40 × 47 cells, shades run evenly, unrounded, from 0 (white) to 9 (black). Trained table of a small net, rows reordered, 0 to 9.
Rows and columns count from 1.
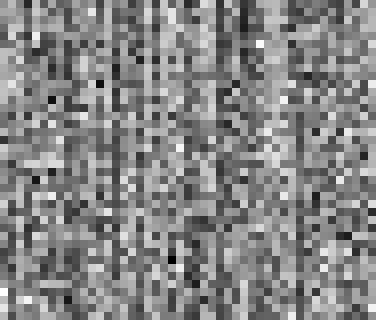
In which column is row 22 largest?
7
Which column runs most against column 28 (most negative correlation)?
26
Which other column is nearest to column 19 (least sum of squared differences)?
21
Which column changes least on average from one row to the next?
28
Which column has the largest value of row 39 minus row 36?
22
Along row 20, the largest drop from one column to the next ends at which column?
47
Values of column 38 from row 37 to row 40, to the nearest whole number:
7 6 6 6
